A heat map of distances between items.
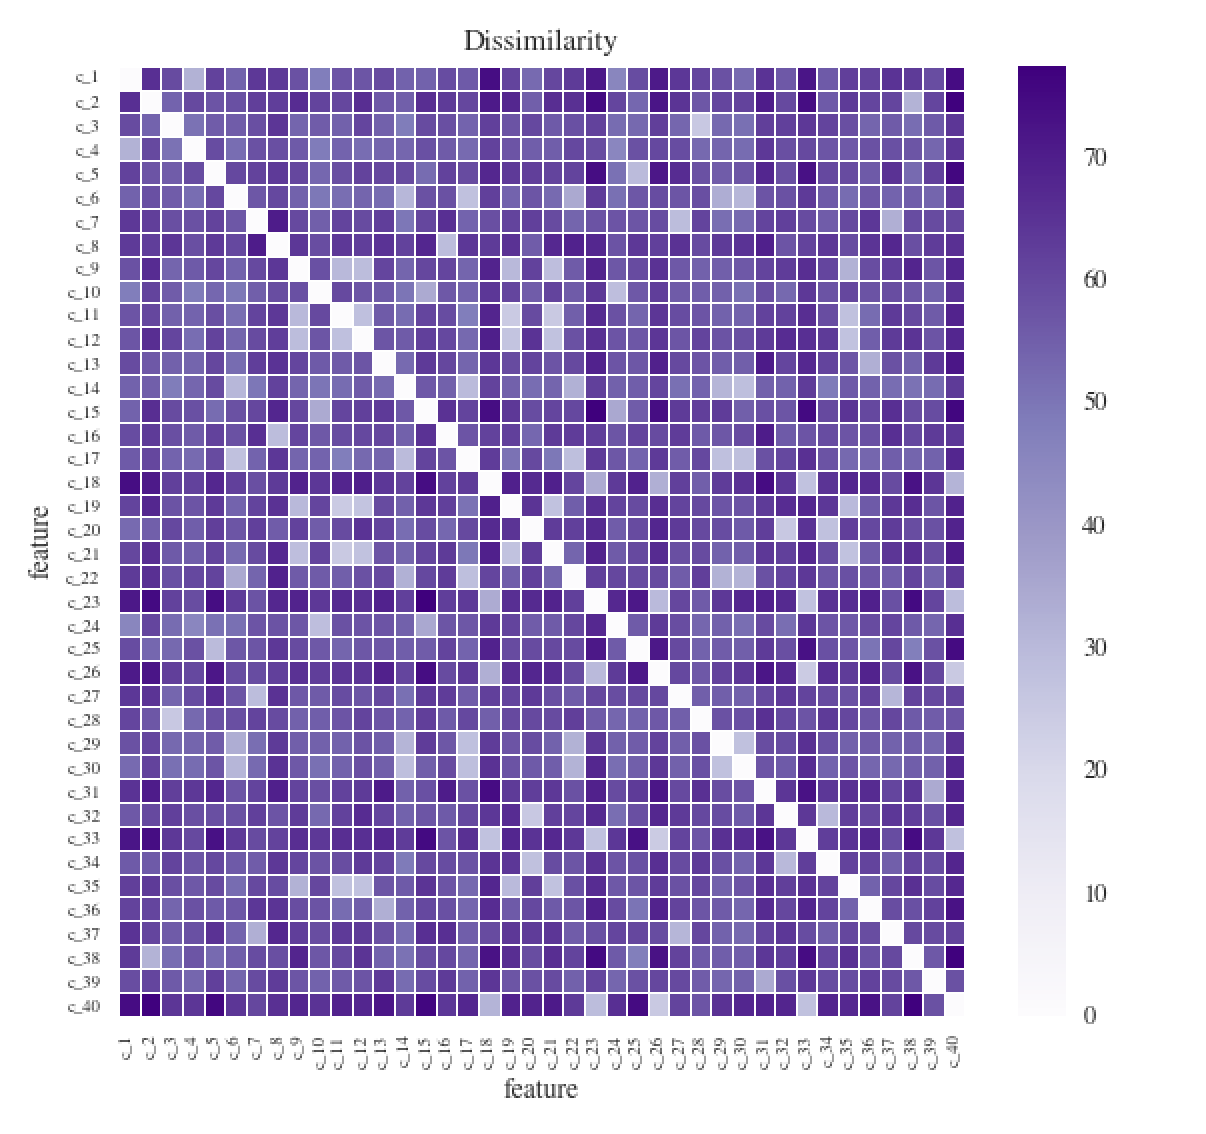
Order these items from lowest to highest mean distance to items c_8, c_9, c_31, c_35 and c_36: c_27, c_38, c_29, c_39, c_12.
c_12, c_39, c_29, c_27, c_38
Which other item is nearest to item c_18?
c_33
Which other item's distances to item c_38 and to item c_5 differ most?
c_2
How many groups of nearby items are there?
13
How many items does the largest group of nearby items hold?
6
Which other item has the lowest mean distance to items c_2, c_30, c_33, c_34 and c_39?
c_14
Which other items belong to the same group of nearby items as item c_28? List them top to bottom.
c_3
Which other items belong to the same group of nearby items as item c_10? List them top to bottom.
c_15, c_24
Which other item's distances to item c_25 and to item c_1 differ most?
c_5
